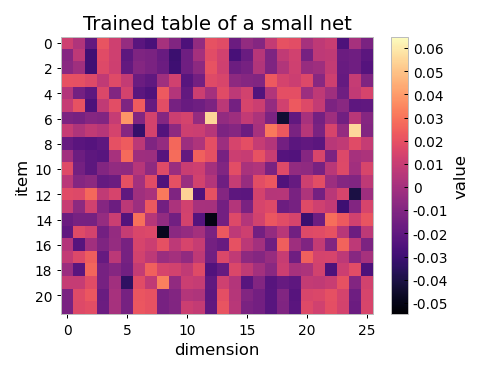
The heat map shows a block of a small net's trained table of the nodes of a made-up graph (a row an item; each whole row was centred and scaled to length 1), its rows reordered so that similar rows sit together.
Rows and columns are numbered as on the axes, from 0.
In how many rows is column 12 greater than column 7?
11
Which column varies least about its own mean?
4
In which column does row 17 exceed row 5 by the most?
2
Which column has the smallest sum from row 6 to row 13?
19
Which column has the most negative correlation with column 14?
3
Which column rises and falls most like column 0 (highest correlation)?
8
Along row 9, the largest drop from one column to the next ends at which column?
10
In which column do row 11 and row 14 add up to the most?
17
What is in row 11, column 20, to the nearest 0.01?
0.01
